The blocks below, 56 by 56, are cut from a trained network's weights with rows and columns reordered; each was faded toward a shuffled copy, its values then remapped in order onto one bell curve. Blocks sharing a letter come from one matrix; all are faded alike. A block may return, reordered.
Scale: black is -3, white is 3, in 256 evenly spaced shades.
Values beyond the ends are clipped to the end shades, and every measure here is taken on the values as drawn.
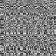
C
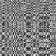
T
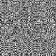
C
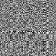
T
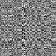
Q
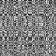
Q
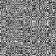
T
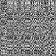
Q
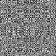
C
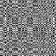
Q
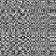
Q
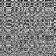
Q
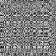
Q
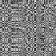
T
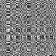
T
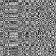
Q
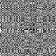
T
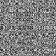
C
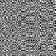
Q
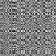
T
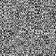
C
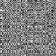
T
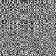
T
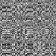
Q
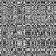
Q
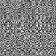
T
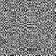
T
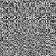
T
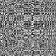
Q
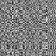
Q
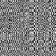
T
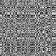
Q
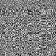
C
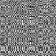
Q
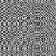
T
